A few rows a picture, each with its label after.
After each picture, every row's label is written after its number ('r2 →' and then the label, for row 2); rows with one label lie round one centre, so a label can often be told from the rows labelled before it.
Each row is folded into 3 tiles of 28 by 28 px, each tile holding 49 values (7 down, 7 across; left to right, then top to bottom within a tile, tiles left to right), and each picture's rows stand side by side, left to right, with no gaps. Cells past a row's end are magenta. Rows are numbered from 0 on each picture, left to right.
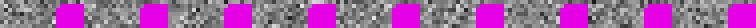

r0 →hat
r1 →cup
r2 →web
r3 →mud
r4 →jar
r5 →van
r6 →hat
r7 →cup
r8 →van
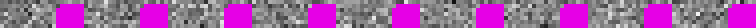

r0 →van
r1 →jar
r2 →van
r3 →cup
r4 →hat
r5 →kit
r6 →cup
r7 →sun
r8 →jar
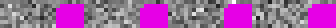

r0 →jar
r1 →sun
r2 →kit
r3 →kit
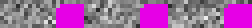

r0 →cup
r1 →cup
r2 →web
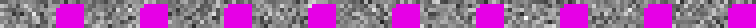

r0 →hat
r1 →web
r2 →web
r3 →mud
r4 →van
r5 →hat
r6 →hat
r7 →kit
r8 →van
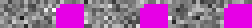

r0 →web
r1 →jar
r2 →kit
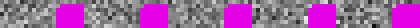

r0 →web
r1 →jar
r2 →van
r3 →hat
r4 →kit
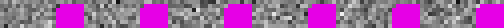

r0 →sun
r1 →kit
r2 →kit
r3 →jar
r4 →van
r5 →web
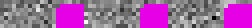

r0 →van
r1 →jar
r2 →web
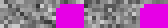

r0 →hat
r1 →web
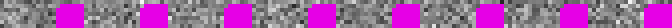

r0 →jar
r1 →mud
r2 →kit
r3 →mud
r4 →hat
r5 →van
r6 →sun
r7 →van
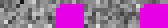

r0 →sun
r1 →jar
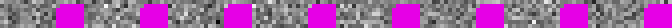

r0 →mud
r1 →sun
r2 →mud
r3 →hat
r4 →sun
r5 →mud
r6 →van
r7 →mud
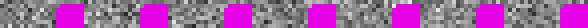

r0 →sun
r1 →jar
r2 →web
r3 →mud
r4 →mud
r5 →sun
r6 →van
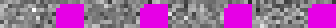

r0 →hat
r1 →hat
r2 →cup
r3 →web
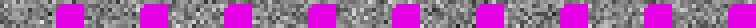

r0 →van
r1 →kit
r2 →web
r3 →jar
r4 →mud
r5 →hat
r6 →jar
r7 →hat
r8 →van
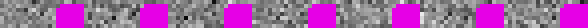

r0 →kit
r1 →sun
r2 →mud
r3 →jar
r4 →kit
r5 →jar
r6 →kit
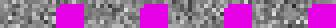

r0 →hat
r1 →sun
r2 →web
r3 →cup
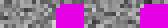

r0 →kit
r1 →hat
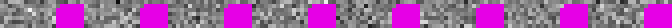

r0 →hat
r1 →kit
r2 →sun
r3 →mud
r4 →cup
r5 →jar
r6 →web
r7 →van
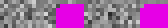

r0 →sun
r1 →cup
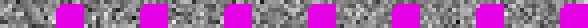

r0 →cup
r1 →sun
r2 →hat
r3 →van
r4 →sun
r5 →web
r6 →jar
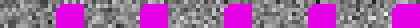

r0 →mud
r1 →van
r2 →web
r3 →hat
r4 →web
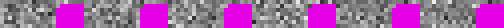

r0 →kit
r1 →van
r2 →jar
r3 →van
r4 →jar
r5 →jar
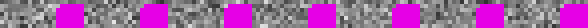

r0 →web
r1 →kit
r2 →mud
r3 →web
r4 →kit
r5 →hat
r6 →kit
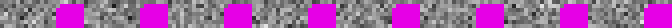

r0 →web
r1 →jar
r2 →jar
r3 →cup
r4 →web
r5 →kit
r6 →van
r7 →cup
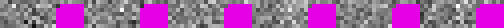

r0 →van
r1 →van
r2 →van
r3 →van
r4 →van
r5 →van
